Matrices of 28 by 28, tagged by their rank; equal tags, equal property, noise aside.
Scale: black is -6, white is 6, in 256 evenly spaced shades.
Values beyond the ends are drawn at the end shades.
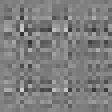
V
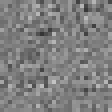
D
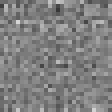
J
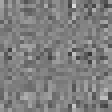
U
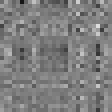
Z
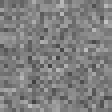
D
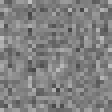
J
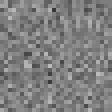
J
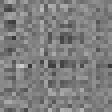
U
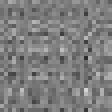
Z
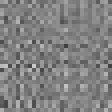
Z
